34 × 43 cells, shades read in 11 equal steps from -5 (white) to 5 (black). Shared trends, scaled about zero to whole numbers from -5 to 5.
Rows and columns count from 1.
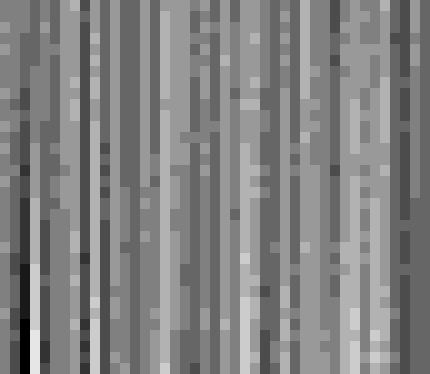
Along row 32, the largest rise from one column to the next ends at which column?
5
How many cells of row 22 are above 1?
5
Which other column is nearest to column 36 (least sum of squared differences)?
25
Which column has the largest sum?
3
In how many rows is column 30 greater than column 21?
32
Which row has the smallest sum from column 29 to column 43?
33
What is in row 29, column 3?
4
